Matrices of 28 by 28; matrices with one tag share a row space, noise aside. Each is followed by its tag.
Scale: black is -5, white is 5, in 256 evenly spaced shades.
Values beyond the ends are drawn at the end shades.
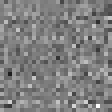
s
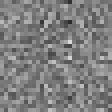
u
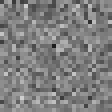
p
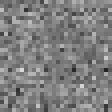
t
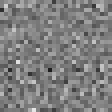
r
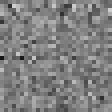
p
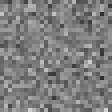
r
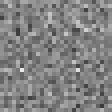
r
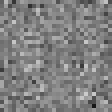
t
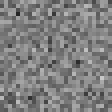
r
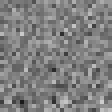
p
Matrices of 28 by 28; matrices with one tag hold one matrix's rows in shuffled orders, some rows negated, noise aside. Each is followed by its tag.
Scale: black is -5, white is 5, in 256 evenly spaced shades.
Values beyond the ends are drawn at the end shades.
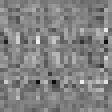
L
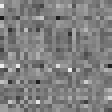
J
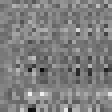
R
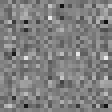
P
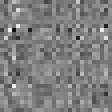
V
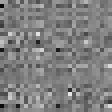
J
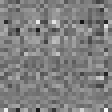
L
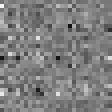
J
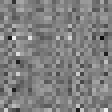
V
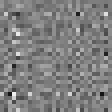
V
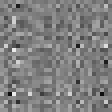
V
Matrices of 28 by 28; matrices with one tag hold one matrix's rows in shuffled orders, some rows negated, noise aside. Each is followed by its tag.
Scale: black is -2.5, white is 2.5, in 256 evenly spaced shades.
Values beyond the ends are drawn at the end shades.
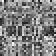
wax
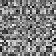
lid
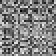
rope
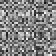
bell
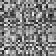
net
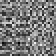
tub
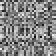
bell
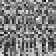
net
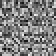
rope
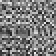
tub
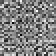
net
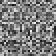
lid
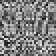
net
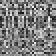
bell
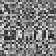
net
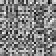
bell
